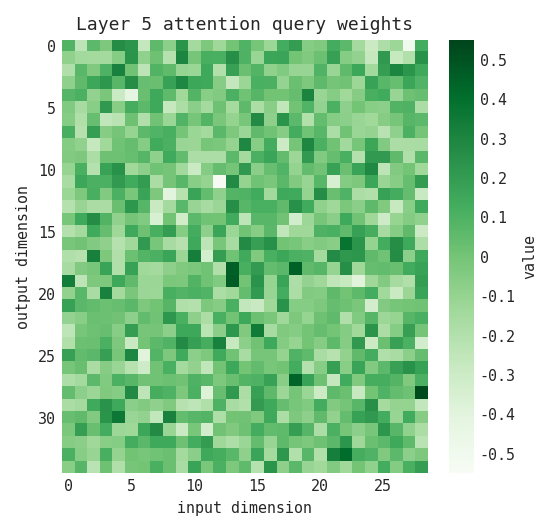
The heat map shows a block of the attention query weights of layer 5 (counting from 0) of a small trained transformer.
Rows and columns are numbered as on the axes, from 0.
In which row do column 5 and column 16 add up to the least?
4
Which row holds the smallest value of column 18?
14
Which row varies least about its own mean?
22
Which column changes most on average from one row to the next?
5
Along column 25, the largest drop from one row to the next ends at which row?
10
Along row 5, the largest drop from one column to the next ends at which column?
8
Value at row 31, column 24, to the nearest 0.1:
0
